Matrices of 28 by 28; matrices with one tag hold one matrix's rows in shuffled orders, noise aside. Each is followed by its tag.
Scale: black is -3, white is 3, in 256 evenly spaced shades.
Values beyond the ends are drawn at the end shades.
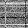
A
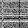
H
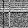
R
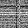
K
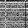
A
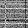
A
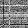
R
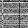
H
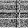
K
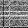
R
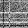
R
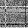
A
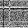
R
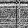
K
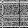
H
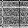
H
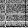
A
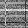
A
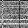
H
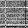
A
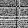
K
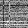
R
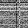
K
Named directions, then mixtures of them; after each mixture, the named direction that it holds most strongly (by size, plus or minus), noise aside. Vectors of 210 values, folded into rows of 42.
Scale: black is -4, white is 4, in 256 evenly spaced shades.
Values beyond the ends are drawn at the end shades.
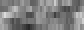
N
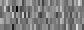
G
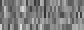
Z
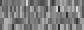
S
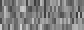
Z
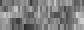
N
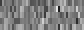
S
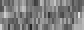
Z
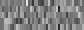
S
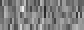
Z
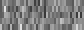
Z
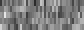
Z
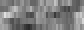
N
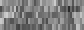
N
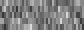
S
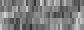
N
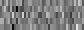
G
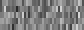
G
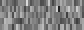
S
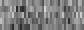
Z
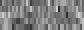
S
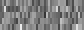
Z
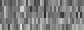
Z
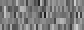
Z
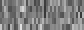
Z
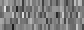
G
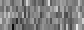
G
